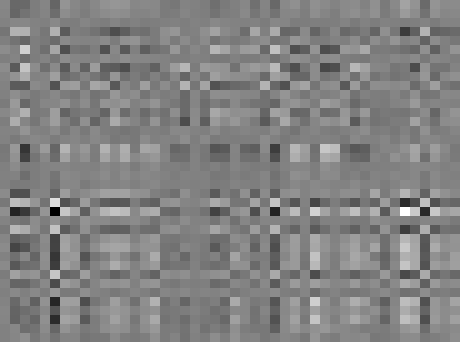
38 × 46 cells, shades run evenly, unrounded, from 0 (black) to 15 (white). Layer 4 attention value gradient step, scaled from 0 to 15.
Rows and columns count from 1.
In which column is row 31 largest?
6
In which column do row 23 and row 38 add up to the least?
41
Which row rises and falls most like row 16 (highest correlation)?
10
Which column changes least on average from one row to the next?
20
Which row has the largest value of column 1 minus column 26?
24
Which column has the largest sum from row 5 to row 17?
3
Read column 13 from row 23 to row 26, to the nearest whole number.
5 11 8 6
